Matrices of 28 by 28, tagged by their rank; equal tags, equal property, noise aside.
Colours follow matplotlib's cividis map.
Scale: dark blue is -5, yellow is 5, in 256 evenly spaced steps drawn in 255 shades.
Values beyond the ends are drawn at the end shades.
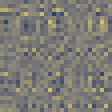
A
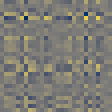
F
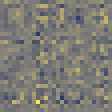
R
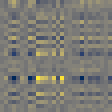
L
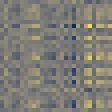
L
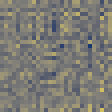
R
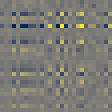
L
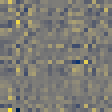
R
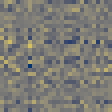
A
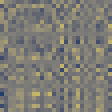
A
